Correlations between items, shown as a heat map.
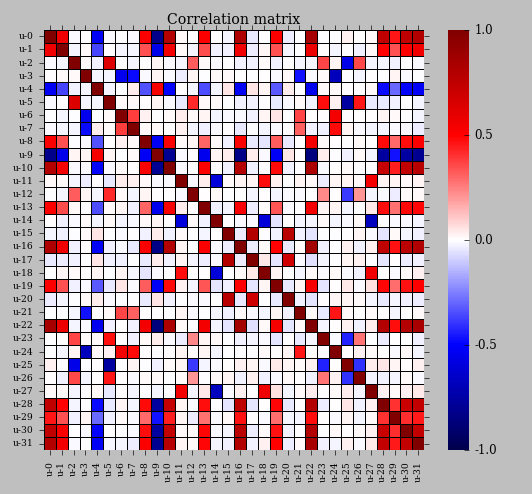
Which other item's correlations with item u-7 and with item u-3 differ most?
u-24
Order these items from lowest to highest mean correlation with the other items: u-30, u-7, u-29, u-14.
u-14, u-7, u-29, u-30
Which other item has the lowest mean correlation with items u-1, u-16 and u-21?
u-9
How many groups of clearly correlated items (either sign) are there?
5
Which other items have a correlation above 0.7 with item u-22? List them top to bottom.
u-0, u-10, u-16, u-28, u-30, u-31
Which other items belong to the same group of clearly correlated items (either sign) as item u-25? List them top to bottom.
u-2, u-5, u-12, u-23, u-26
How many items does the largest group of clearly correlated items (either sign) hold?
14
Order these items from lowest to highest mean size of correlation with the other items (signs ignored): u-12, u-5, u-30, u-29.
u-12, u-5, u-29, u-30
